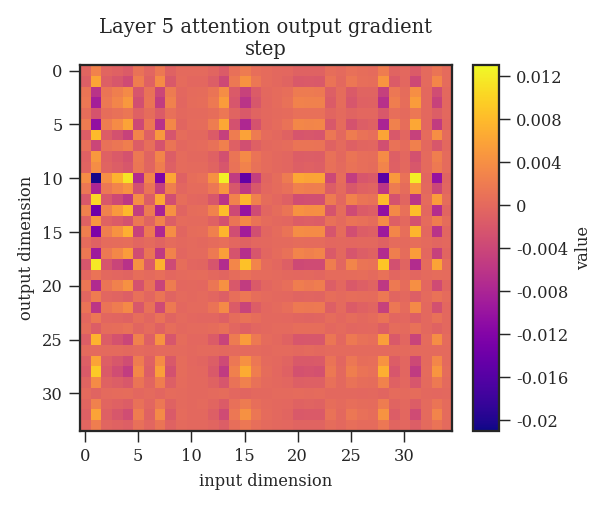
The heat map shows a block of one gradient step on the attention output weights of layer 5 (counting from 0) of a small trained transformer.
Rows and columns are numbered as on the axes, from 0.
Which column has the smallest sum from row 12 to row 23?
1
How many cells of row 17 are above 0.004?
3
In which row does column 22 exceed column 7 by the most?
10
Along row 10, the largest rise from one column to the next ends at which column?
2
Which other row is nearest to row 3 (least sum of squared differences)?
17
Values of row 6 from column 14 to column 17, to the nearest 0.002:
0.002 0.006 0.002 0
